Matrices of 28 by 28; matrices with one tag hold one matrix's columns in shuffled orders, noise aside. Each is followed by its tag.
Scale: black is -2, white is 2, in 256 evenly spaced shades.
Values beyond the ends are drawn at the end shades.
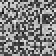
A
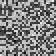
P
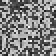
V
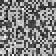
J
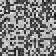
V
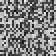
V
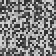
V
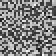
P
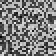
A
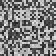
J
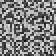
A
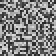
A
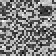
P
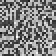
J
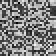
P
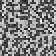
V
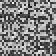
A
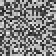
P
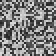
J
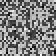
J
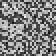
A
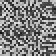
P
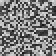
P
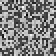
V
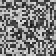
J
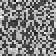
J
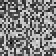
V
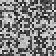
V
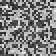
J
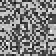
A
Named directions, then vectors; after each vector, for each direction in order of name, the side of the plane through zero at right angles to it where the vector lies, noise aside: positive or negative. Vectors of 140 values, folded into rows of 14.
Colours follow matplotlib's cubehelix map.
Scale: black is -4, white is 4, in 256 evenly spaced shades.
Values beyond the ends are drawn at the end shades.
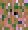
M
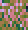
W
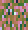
negative, negative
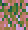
positive, negative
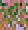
positive, negative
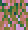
positive, negative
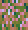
positive, positive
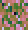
positive, negative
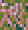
negative, positive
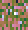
negative, negative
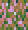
negative, positive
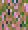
negative, negative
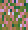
positive, positive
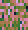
positive, positive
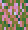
negative, positive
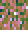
negative, negative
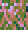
negative, positive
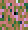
positive, positive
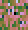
positive, positive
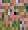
positive, positive
